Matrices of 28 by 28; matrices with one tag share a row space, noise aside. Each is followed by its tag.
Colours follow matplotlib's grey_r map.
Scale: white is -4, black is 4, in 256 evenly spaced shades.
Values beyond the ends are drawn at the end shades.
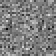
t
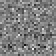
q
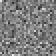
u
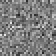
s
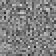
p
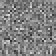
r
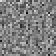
s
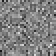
s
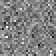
r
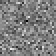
u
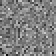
q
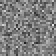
q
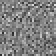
p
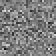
r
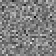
u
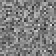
q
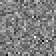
q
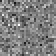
t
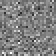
q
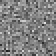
t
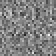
p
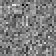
t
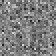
u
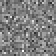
t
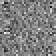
r
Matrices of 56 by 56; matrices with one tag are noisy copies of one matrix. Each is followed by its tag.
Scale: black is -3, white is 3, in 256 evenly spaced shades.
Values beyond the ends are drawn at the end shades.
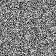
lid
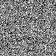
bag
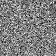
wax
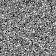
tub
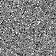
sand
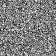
lid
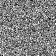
sand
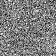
sand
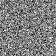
tub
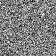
tub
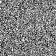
lid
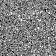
lid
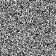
wax
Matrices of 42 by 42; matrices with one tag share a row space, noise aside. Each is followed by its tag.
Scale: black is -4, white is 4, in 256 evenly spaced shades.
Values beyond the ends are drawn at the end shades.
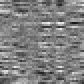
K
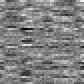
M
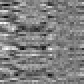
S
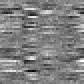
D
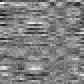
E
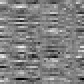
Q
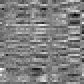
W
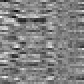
S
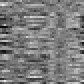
E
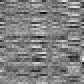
W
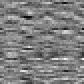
M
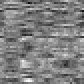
M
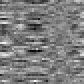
E
